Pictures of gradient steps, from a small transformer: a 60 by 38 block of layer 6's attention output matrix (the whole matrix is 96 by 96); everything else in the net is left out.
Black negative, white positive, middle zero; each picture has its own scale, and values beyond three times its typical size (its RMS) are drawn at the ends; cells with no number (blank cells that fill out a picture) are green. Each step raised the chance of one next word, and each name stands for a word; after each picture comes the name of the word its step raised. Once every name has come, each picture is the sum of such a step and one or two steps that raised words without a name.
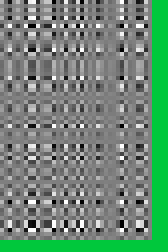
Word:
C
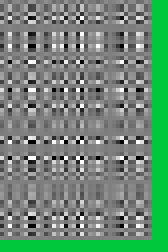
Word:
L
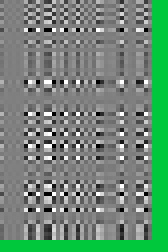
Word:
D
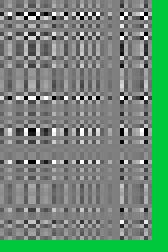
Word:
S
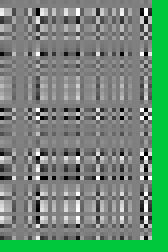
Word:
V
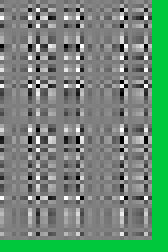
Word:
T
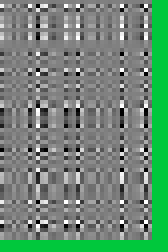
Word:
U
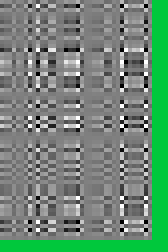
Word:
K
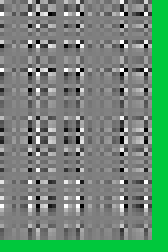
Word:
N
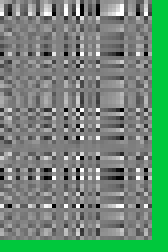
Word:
V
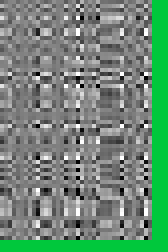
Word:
T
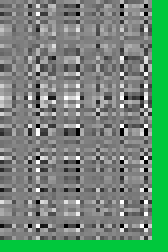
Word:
S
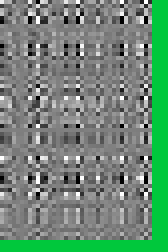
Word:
V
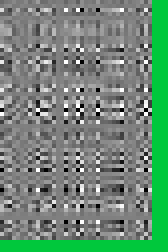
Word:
K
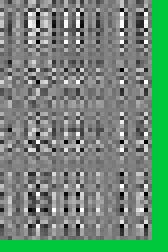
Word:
D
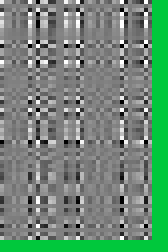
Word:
L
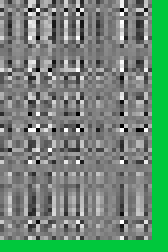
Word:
U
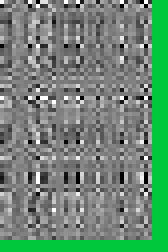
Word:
S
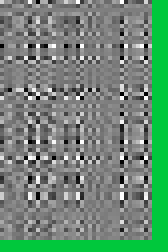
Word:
L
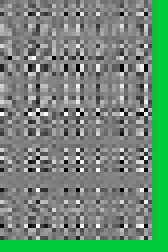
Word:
S
